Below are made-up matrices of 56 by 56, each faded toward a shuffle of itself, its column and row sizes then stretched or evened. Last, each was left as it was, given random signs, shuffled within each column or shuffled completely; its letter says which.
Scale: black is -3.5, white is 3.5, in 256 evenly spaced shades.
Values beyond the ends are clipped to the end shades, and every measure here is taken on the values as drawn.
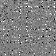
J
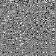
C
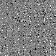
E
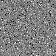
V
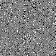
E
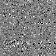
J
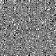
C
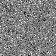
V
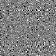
C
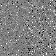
E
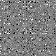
J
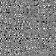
C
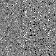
E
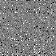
J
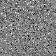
E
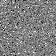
V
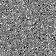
V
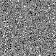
E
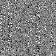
E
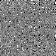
J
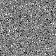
V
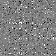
J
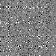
C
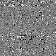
J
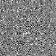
C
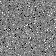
V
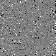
E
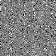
E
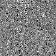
E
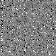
J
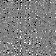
C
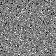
V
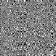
C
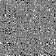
J
